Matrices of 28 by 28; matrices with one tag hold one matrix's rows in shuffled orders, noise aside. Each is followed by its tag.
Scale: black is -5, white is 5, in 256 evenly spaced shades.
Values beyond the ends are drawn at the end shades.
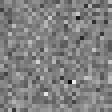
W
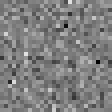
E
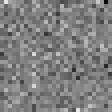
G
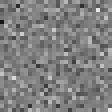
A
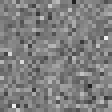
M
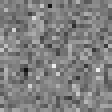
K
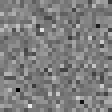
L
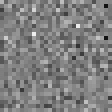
G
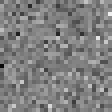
A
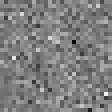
M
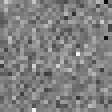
G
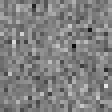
M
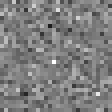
K
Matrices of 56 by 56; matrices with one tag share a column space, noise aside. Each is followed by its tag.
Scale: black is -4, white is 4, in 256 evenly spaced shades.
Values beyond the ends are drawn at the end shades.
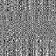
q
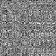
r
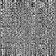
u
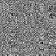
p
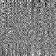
u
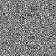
p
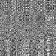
q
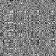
r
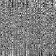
u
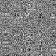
p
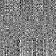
q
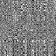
q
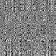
q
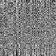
u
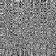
u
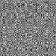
p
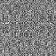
r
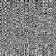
u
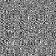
r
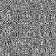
r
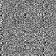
p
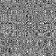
r
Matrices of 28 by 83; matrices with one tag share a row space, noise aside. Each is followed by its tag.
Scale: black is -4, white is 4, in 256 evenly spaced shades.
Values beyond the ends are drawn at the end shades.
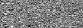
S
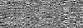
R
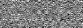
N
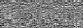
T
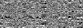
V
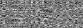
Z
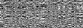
V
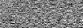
N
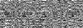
V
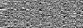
R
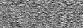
N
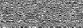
S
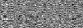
S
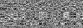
R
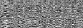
S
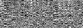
T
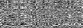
T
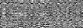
Z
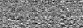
N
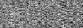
N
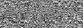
T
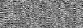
R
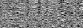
N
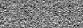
T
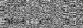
R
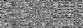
T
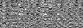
Z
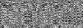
T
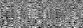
S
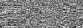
R
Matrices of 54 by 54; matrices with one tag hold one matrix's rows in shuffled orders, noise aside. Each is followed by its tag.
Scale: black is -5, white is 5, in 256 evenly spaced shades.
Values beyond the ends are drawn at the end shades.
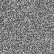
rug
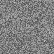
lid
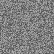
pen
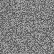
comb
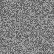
rug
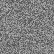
lid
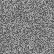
rug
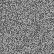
rug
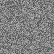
pen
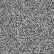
comb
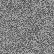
lid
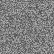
lid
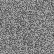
lid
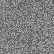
lid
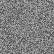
pen
